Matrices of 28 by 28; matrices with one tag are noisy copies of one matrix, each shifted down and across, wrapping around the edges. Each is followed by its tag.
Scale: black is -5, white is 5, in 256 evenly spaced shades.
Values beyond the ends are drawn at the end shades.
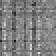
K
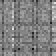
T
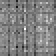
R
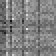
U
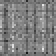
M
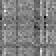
U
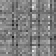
T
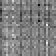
R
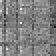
U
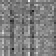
K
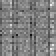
T
